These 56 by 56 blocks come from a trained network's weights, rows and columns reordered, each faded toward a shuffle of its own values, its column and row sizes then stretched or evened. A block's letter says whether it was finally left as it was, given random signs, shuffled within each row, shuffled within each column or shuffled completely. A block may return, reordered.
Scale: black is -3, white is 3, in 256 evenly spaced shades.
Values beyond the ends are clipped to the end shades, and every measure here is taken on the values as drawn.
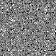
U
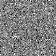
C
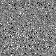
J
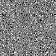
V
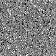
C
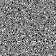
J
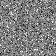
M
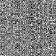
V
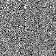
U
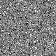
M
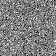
M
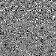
U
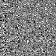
V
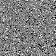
C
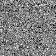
J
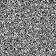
J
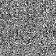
V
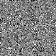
U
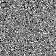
J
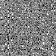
V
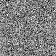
M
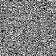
V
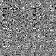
V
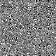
U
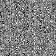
C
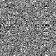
V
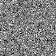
U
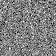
M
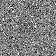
M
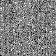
C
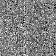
C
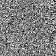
V
